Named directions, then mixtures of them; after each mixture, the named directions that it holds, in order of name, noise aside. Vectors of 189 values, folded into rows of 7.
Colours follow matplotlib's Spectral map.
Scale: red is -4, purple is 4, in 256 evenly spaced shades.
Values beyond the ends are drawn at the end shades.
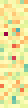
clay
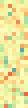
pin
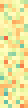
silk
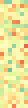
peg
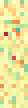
clay, peg.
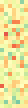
clay, silk.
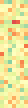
peg.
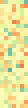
peg, silk.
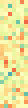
pin.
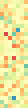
clay, pin.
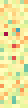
clay.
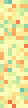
peg.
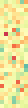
clay.
